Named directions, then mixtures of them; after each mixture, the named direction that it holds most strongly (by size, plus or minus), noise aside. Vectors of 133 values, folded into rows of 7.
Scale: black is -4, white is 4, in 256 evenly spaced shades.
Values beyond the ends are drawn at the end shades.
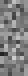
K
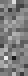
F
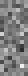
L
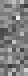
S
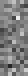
S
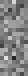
F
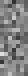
K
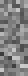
L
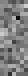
S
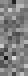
F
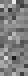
F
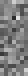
S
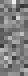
F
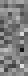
L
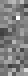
S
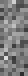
F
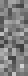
L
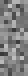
K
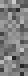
L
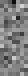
F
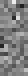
S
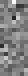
F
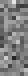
F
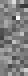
S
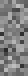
L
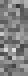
K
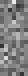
F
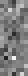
F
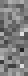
L
